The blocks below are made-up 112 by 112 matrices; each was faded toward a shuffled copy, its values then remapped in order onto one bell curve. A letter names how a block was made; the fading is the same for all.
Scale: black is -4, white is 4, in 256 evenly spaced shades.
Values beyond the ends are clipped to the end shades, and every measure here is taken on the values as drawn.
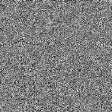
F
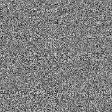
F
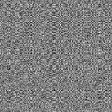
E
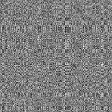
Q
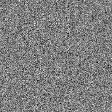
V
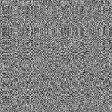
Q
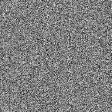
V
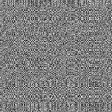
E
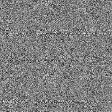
F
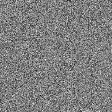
V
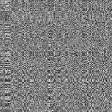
Q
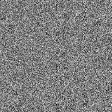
V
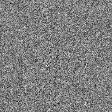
V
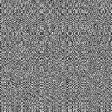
E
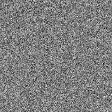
V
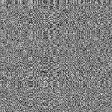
Q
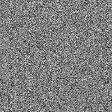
V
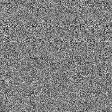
F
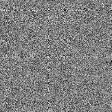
F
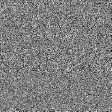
F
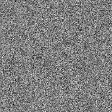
V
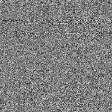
F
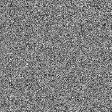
F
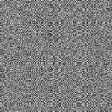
E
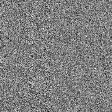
V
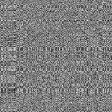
E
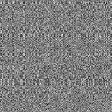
Q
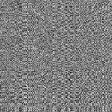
Q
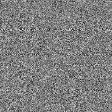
F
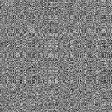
Q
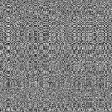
E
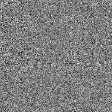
F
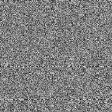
F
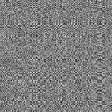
E
